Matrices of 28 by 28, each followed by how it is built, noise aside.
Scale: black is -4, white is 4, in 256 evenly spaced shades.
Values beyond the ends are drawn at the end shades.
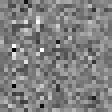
uneven columns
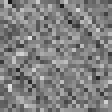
Toeplitz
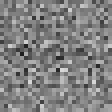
repeating columns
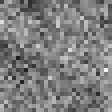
smooth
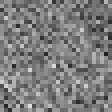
Toeplitz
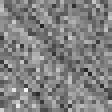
Toeplitz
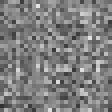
blocks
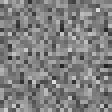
repeating columns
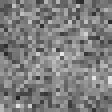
smooth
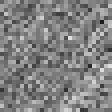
Hankel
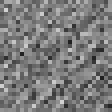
Hankel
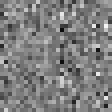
uneven columns
